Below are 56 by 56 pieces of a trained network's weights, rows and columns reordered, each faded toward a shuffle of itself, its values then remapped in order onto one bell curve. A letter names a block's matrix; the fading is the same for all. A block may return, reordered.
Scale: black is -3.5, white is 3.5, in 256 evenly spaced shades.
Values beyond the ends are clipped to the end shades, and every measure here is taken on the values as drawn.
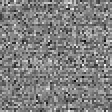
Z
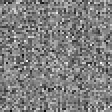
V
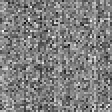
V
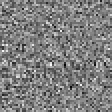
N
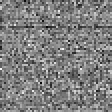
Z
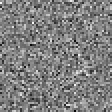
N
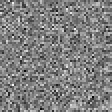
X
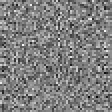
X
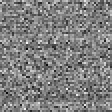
Z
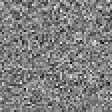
N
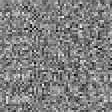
X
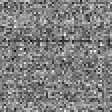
Z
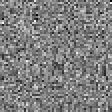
X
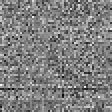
Z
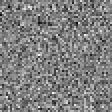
N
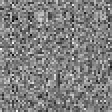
X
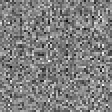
X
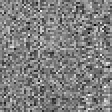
X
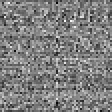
Z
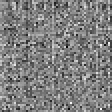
V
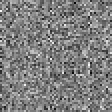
X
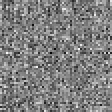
V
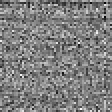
Z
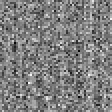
V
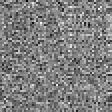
X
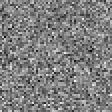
N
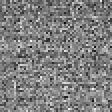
Z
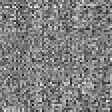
V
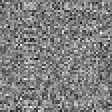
X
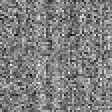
V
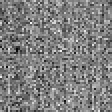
V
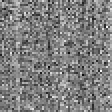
V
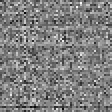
Z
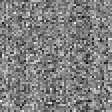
V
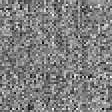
V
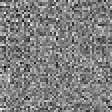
X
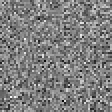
N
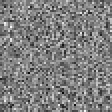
X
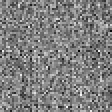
V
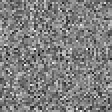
N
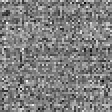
Z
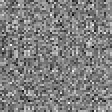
X
